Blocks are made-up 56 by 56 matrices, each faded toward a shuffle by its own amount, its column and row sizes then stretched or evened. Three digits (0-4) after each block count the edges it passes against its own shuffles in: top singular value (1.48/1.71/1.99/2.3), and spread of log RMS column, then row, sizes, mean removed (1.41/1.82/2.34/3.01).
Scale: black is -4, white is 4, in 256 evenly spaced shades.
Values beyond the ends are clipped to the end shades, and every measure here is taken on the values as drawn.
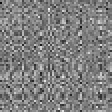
4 3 0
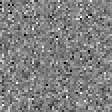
0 2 0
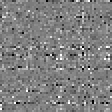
3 1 3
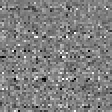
0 2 3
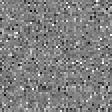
3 0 0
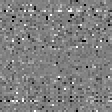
2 0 2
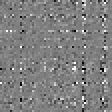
2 3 3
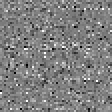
2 1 2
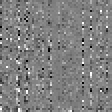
0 4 1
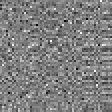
4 0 1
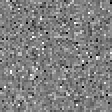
0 0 0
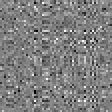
4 2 2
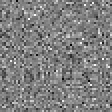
3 0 0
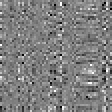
4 3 2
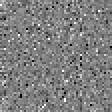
1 1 0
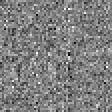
2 1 0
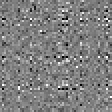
4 3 2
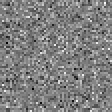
2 0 0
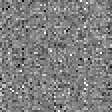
2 1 1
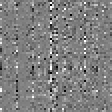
3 4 1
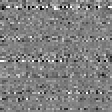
2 0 4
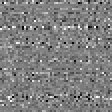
1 0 4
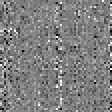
3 3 0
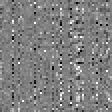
3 4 0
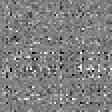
1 2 3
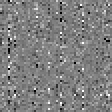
0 3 0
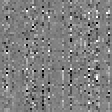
2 4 1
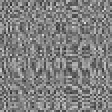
4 1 2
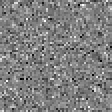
2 0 1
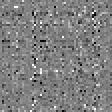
2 3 1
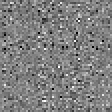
1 3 1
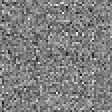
1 2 0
